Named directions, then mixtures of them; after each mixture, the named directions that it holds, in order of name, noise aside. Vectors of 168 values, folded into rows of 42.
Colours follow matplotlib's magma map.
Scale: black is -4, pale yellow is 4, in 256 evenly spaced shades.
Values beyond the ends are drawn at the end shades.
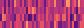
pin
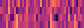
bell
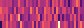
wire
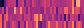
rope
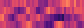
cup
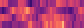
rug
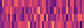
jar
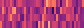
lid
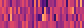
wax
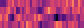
bell, cup, rope.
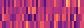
pin.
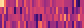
rope.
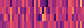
wax.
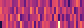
wire.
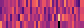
wire.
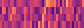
lid.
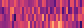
jar, rug.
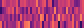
jar, wire.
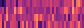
rope.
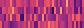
jar, lid.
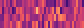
cup, lid.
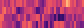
cup, lid.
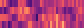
rug.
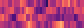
cup, rug.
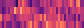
rope, rug.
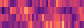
rug.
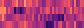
cup, rope, rug.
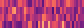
lid, rug.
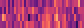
pin, rug, wire.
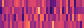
jar.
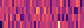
jar, wire.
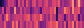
bell, rope.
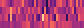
jar, rug, wax.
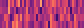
bell.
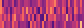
jar.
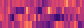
bell, cup.
